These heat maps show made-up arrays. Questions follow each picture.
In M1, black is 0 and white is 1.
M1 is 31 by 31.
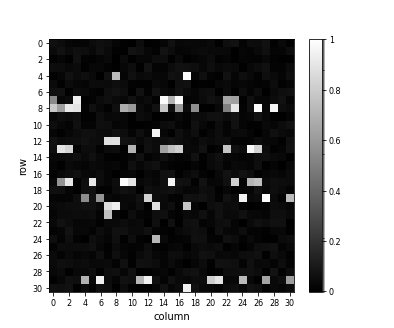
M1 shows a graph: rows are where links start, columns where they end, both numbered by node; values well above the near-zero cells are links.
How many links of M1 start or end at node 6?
2
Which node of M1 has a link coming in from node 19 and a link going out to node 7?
node 12
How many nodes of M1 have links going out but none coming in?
2
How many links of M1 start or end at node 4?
4
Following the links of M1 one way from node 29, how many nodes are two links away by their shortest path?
4
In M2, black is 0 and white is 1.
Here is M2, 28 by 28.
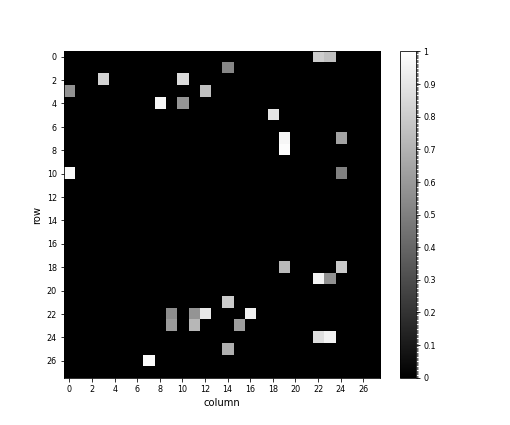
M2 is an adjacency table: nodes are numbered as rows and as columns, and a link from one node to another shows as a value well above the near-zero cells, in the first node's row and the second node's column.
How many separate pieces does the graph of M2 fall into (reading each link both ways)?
7
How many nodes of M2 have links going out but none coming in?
7
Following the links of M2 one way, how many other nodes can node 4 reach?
12
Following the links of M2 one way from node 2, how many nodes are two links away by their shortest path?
3
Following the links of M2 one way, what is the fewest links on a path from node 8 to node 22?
2
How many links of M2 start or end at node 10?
4
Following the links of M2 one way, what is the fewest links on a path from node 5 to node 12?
4
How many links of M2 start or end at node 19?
5
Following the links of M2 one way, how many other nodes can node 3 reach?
8
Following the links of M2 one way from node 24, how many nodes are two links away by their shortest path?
5
